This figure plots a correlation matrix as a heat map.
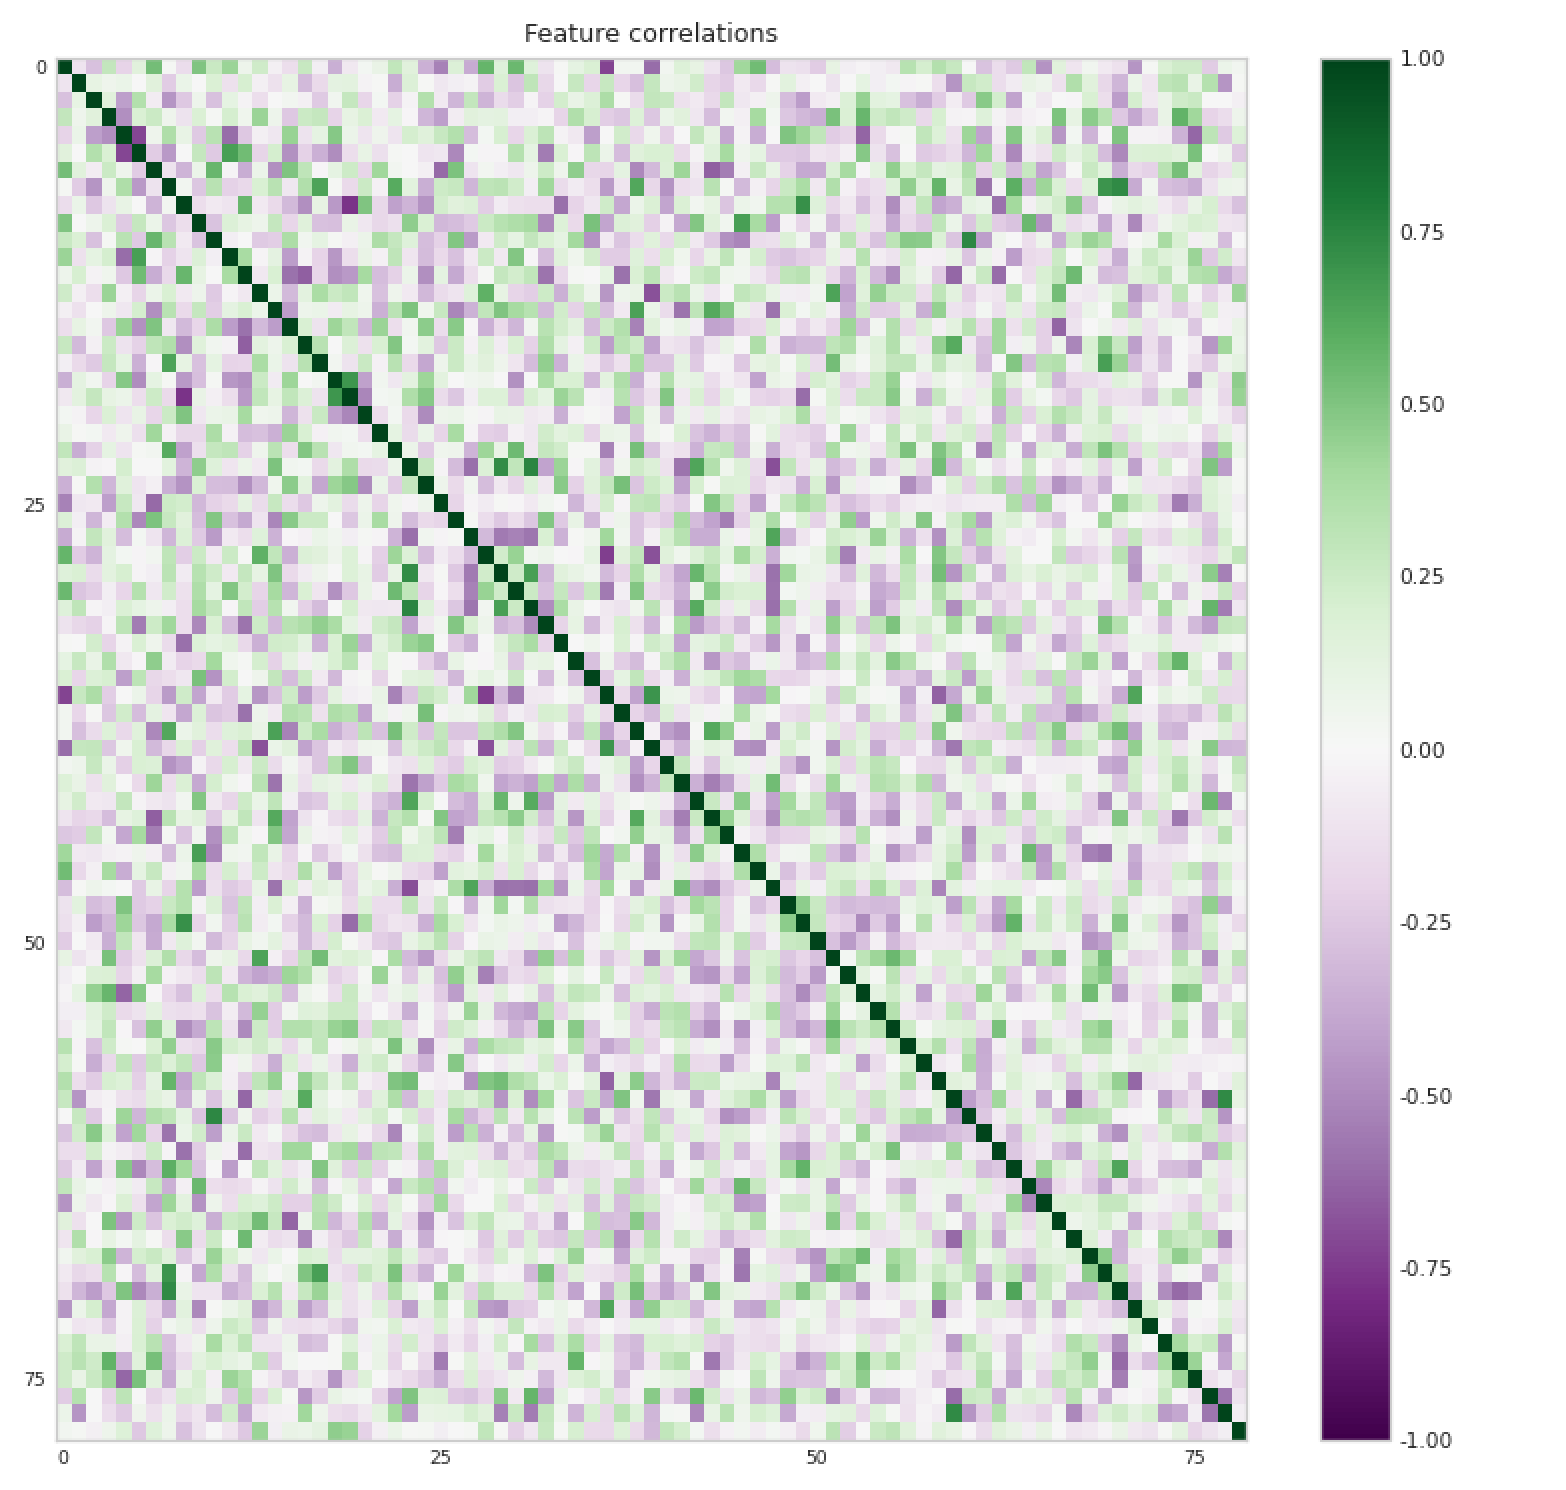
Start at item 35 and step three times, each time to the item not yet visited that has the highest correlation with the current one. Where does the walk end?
64
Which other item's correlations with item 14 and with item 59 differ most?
29
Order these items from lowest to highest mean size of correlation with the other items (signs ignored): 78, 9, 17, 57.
78, 57, 17, 9
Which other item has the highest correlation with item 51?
13
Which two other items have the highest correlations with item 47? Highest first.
27, 41
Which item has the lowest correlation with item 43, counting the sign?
6
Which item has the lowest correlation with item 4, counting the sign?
5
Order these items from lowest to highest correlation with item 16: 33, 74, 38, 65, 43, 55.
65, 43, 74, 33, 38, 55
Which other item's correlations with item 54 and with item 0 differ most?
30
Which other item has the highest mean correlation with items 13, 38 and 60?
7
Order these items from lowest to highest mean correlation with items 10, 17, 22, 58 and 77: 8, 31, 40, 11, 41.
8, 40, 31, 41, 11
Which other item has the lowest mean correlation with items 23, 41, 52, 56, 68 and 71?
45
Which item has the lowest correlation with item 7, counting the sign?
61
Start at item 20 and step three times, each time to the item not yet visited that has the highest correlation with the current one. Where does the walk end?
63
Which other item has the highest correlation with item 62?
55
